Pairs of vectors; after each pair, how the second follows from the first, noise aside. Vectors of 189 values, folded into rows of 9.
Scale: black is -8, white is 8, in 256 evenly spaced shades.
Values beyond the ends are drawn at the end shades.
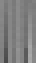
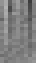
reversed.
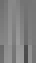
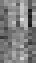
wrapped around, scaled up.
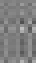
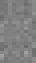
wrapped around, shrunk.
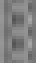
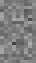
sign-scrambled.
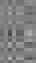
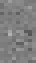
negated, partly zeroed.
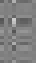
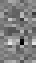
reversed, negated, scaled up.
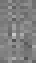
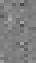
reversed, negated, partly zeroed.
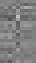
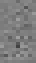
reversed, negated, partly zeroed.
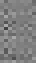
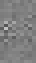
negated, partly zeroed.
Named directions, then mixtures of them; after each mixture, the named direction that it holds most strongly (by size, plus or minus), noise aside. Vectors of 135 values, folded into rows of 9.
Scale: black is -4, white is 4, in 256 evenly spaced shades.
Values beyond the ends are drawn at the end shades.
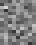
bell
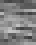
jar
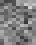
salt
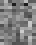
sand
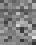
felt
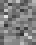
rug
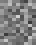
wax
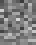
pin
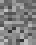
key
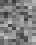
salt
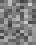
wax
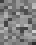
felt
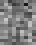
sand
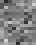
salt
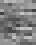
jar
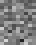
key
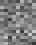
felt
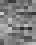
jar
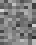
felt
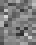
rug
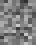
wax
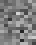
felt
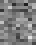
sand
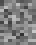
pin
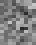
salt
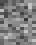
pin
